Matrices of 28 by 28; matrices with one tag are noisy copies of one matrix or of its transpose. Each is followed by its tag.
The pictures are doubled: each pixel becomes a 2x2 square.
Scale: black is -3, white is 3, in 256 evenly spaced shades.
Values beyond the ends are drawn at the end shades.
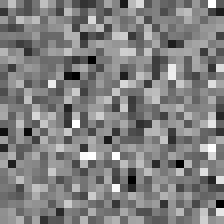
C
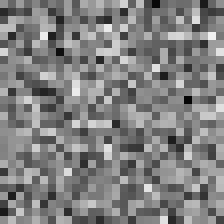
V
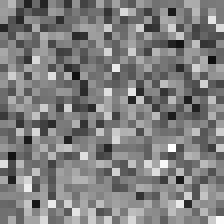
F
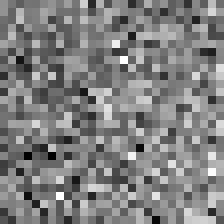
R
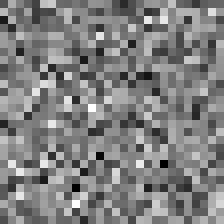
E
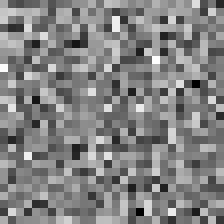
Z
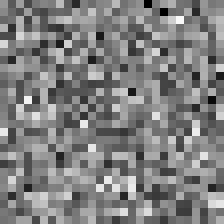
C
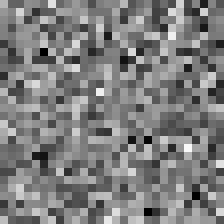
V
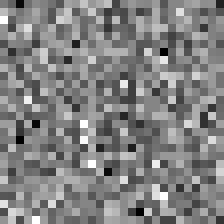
Z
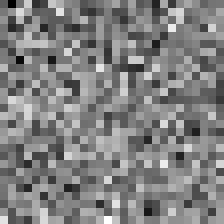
V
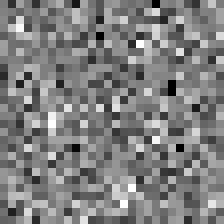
C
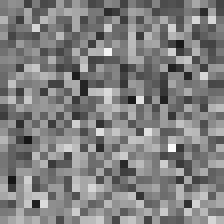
F
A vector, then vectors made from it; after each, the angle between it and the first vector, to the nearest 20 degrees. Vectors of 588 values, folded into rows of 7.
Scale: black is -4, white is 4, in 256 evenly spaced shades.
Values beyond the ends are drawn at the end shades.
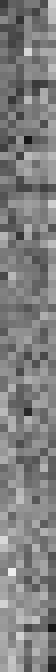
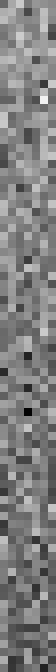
80 degrees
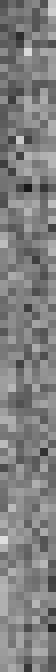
40 degrees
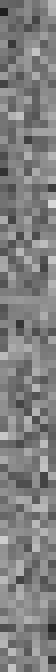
60 degrees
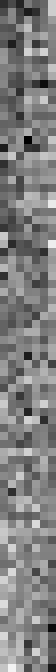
40 degrees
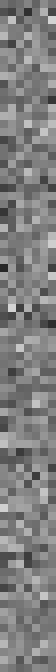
80 degrees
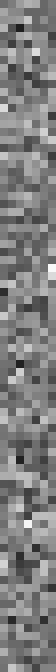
80 degrees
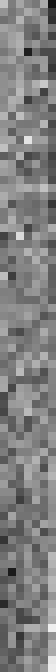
160 degrees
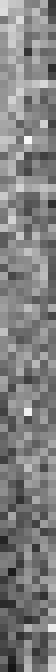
160 degrees
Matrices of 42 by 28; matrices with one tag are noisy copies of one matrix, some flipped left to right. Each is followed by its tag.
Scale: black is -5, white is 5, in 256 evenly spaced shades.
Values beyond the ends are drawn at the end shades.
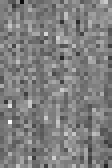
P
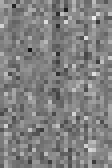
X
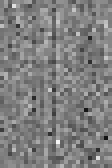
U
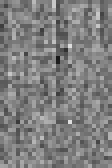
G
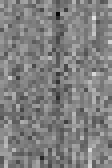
X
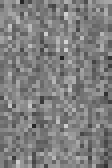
P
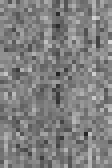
X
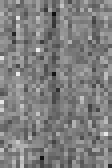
X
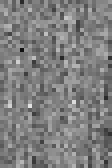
P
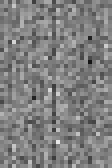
U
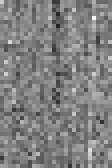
X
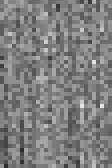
P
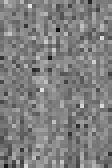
P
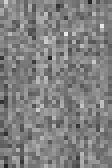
P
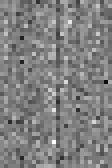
U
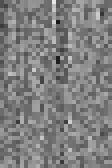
G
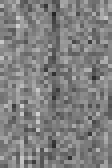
X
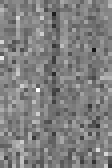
X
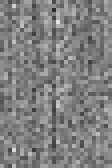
U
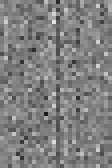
U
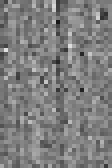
G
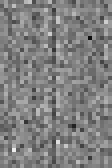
U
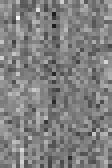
X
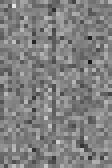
U
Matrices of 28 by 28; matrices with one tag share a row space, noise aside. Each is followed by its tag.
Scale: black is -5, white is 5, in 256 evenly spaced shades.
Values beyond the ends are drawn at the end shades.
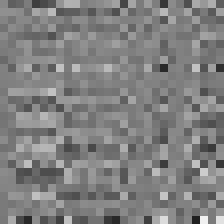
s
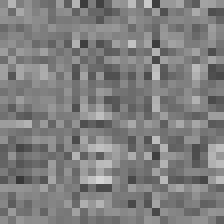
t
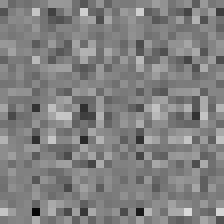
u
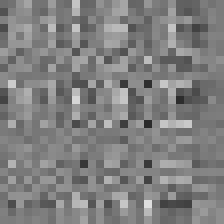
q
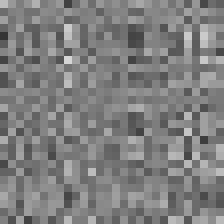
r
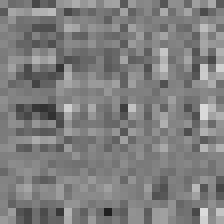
s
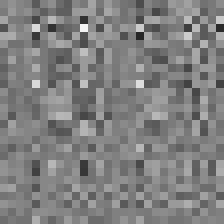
u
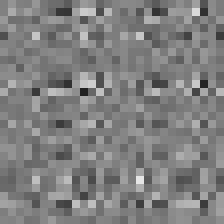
u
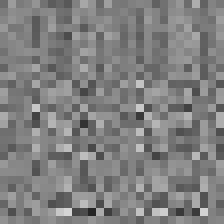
u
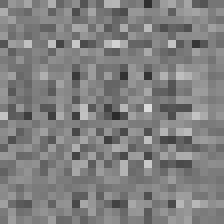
q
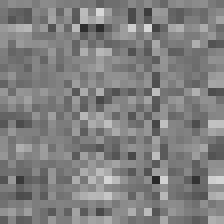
t
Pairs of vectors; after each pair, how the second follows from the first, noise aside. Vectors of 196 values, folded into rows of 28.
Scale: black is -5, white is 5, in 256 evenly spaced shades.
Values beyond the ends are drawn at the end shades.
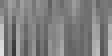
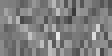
shuffled.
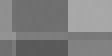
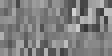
sign-scrambled.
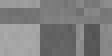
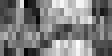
wrapped around, scaled up.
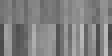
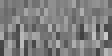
sign-scrambled.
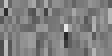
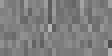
wrapped around, negated, shrunk.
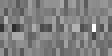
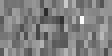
shuffled.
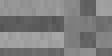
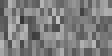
sign-scrambled.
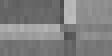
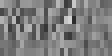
sign-scrambled.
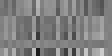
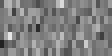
shuffled.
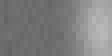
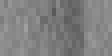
wrapped around, negated, shrunk.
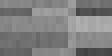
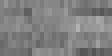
shrunk.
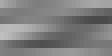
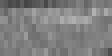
wrapped around, partly zeroed.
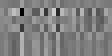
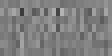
shrunk.
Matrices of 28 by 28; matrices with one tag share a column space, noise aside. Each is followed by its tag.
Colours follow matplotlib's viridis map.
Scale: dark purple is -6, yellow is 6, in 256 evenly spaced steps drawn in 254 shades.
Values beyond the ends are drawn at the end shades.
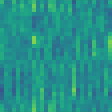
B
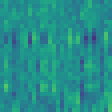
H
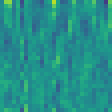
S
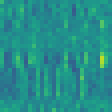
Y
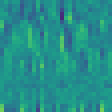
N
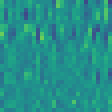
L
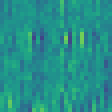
H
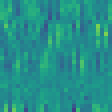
N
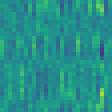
B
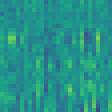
H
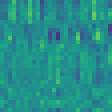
L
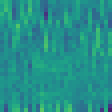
N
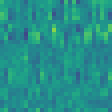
L
